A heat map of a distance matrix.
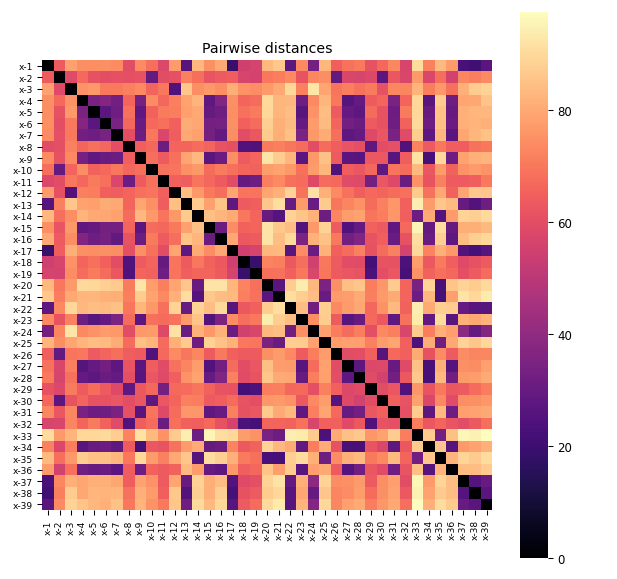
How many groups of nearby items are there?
6
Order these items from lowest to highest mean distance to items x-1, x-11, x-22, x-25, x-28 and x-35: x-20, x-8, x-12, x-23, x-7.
x-8, x-20, x-7, x-23, x-12
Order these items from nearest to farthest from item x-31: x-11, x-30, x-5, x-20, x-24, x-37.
x-5, x-11, x-30, x-24, x-37, x-20
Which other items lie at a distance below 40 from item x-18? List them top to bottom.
x-8, x-11, x-19, x-29, x-32
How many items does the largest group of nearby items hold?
13
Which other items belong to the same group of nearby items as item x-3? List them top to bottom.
x-12
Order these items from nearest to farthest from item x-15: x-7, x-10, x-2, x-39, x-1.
x-7, x-2, x-10, x-1, x-39
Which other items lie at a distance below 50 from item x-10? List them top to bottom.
x-2, x-26, x-30
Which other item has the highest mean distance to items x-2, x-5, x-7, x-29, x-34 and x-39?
x-33
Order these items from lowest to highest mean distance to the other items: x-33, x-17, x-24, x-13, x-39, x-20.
x-17, x-24, x-13, x-39, x-20, x-33
